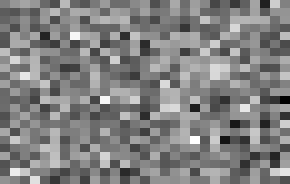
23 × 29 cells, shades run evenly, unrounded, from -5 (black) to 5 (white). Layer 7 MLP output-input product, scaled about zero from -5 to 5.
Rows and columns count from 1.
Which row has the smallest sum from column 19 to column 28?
20
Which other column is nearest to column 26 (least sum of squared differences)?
18
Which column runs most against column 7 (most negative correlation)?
22
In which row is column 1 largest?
7
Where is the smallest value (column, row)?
29, 13
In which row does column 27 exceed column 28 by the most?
21
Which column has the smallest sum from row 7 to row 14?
15
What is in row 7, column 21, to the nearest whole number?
3
